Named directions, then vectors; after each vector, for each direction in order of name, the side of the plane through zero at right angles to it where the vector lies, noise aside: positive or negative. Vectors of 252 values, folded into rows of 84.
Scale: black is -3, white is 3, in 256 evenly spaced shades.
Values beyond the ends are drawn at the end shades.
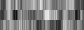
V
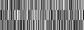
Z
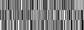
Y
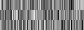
negative, positive, positive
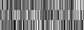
negative, positive, positive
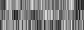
positive, negative, negative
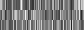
negative, positive, positive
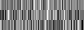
positive, positive, positive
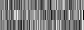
negative, negative, positive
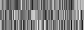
negative, positive, positive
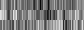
negative, negative, negative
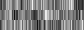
positive, negative, negative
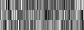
negative, positive, negative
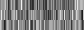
negative, positive, negative
